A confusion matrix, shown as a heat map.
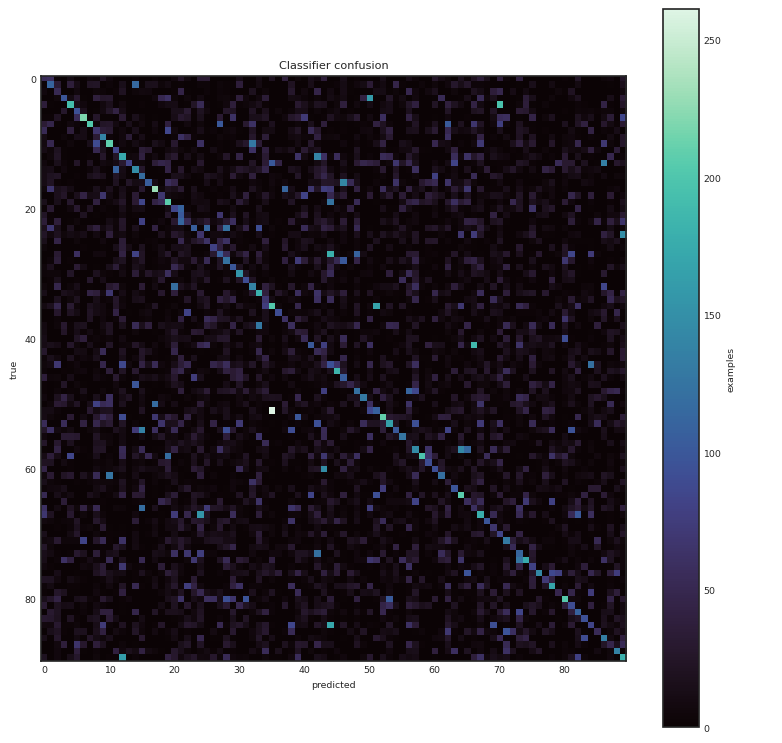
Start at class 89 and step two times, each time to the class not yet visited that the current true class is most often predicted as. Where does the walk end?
42
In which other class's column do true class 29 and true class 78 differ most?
22
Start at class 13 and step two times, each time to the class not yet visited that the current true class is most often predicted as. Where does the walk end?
83
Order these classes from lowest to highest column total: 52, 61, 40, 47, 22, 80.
47, 61, 40, 22, 80, 52
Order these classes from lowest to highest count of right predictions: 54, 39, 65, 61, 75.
39, 65, 75, 54, 61
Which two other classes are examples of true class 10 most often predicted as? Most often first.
32, 8
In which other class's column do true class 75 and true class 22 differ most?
21
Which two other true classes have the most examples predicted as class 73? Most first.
74, 82
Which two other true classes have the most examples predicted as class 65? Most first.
57, 76
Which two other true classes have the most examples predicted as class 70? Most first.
4, 7
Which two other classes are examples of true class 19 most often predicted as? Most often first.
44, 15
